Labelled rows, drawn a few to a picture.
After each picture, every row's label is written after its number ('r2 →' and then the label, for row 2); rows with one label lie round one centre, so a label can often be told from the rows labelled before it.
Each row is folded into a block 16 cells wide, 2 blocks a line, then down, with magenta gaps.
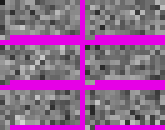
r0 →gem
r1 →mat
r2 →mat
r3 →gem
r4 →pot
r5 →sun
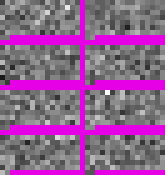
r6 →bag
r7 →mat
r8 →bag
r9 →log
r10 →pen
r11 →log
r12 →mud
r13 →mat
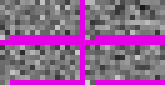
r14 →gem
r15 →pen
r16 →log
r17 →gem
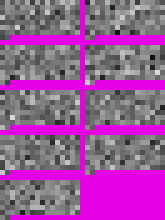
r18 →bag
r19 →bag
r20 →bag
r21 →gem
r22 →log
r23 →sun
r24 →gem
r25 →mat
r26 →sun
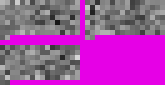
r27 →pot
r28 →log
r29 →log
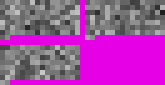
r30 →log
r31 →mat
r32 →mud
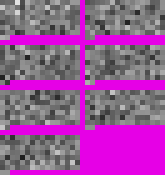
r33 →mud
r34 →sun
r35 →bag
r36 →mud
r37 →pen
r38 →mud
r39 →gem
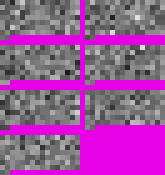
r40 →log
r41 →mat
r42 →sun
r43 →mud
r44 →log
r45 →pen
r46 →mud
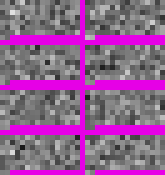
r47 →log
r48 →sun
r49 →pen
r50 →gem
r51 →log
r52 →mat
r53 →gem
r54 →gem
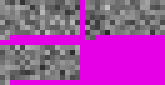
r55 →pen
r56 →sun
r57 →mud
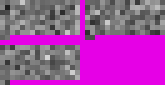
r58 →log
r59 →bag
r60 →bag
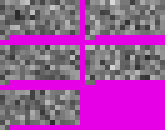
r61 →bag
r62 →mud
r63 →mat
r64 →pot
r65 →bag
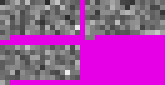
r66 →mud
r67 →mat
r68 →mud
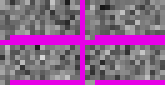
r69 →pot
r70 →mud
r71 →mat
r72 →sun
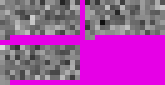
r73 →pot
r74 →gem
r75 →pen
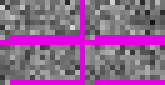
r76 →gem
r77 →pot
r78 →sun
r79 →pen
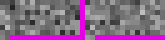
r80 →gem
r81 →gem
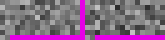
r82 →mud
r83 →pen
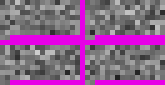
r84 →log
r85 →mat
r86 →mat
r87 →sun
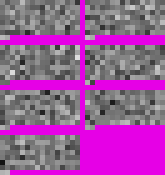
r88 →sun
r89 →mud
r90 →log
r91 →pen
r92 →mud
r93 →gem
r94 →gem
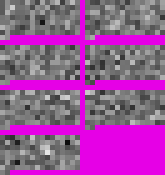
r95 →mud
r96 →sun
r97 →sun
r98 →bag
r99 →mud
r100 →pen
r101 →mat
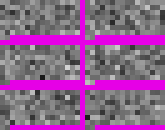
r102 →mat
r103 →mat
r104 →mat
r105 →mat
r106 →pen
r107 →gem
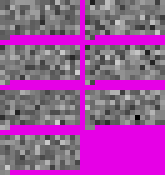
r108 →mud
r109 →sun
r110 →mud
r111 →bag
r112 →gem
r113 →mud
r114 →mud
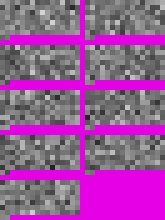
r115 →mat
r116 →mat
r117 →bag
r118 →pot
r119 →mud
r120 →gem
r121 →bag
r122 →gem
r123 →gem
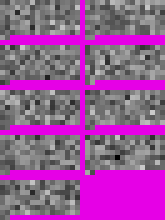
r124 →pen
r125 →mud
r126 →bag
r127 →log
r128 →pot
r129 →mat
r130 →pen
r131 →gem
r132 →mat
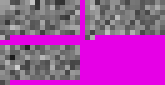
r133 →pen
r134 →pot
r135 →mat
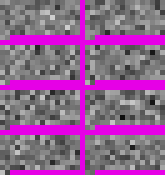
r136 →pen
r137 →sun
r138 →pen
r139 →mat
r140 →pen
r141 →mat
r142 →pen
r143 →mud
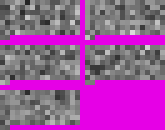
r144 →log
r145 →pen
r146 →mud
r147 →sun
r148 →pen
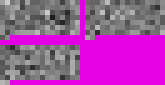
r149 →pot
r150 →log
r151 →gem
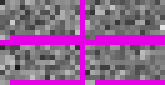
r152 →mud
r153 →log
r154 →gem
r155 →gem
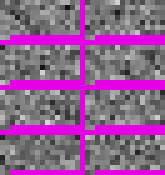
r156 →mat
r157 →gem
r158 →mud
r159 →mat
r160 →pot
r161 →gem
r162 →gem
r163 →pot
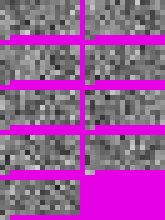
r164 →mat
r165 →pot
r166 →pot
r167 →pen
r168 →gem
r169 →mud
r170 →pen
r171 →gem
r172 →mud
